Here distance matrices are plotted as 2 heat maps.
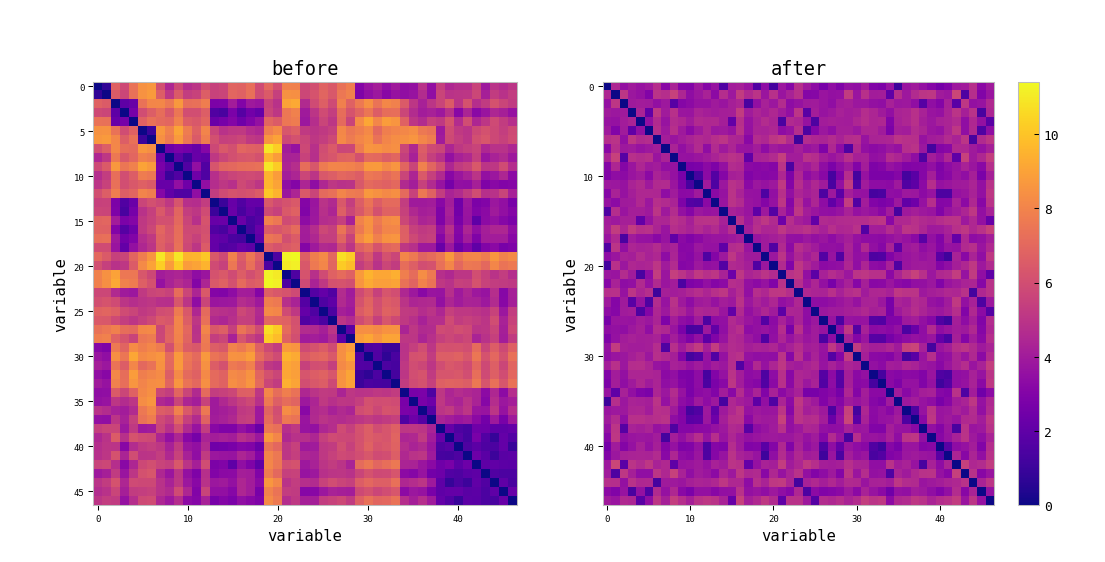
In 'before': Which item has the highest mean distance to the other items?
19
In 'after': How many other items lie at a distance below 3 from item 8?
4
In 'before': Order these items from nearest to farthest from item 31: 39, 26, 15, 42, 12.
26, 39, 42, 15, 12
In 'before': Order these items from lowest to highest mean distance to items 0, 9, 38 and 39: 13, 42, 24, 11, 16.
11, 42, 13, 24, 16
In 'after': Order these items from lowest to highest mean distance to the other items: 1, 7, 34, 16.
34, 7, 1, 16
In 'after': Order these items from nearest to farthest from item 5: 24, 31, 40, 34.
24, 34, 40, 31
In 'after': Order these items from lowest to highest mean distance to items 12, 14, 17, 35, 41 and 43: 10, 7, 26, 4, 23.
26, 10, 7, 4, 23
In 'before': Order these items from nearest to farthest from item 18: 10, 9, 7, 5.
5, 10, 7, 9
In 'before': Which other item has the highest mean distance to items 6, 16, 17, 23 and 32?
9
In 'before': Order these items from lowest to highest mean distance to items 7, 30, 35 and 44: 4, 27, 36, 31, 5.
36, 31, 27, 4, 5
